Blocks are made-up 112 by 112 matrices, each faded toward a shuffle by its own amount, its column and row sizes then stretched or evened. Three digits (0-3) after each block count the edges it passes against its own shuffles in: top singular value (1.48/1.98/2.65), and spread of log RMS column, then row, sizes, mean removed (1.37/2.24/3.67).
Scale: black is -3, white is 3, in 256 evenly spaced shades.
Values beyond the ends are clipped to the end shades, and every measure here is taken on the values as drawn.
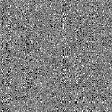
2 2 1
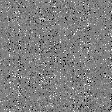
0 2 1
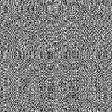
3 1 0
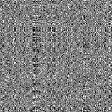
3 2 1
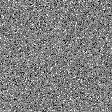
0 0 1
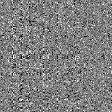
2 2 1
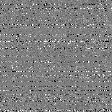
0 1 3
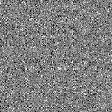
2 1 1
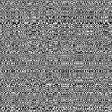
3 0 3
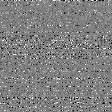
0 0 3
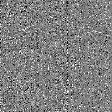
1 2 0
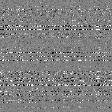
2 1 3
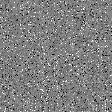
1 1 0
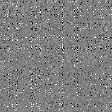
0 2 2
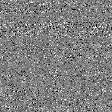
0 0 2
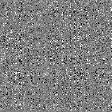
0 2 2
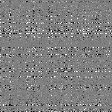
2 2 3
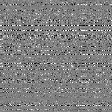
3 0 3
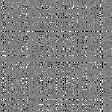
1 3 3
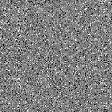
2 1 0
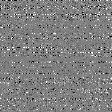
1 1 3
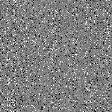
1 2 0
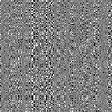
3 3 0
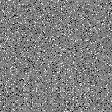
2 0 0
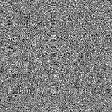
2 0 1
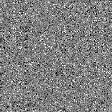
1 1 1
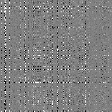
3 3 2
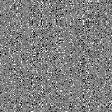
2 2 0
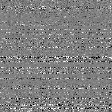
1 1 3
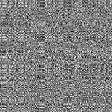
3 0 2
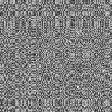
3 1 0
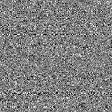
2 0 2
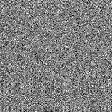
2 0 0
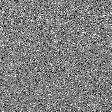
0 0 1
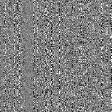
2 3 0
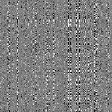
3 3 1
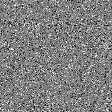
0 0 1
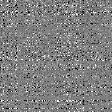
0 2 3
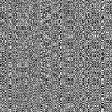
3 3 0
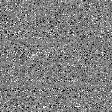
1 0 2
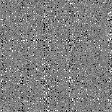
0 2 2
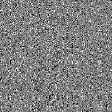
2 2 0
